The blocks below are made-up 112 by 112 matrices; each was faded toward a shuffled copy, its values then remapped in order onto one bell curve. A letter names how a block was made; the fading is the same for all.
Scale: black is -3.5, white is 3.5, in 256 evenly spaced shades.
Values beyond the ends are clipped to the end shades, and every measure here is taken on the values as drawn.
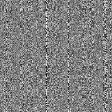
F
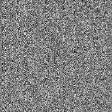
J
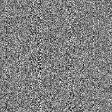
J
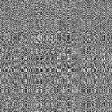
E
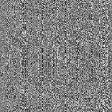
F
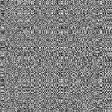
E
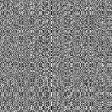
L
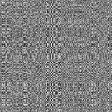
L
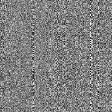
F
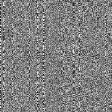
F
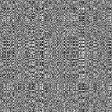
L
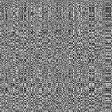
L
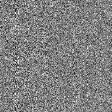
J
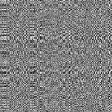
L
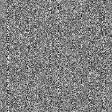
J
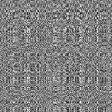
E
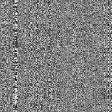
F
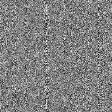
J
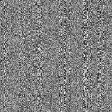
F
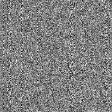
J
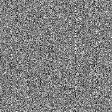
J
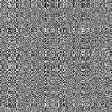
L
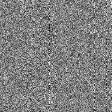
J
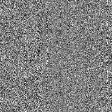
J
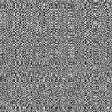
E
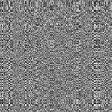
L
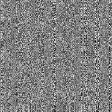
F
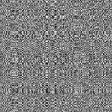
E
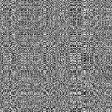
E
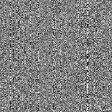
F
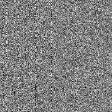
J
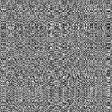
E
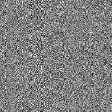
F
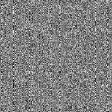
F
